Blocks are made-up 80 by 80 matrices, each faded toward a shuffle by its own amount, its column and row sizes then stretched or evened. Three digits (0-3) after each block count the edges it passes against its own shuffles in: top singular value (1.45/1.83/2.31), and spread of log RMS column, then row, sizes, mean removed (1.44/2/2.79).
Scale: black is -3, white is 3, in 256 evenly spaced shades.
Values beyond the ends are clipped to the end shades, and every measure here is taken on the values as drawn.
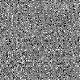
2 1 0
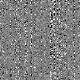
1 3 1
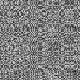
3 0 0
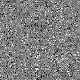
1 2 0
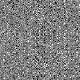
2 2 0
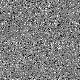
0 0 1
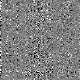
0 3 2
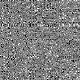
2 1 1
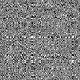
3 1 2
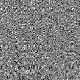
2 1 0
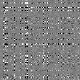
3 3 3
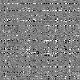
3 2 3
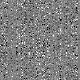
1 3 1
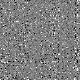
1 2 1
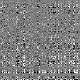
3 3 3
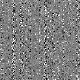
2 3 0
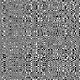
3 3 3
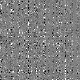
2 3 2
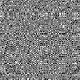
3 0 2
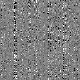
2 3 1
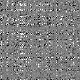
2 3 3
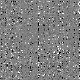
0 3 2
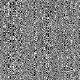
2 3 0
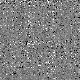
0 1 2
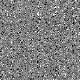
1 2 0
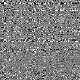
2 1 3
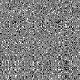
3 2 1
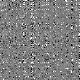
2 3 2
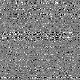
2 0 3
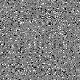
2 0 1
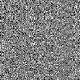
2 2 0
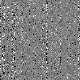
0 3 0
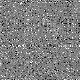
2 0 2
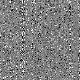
1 3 0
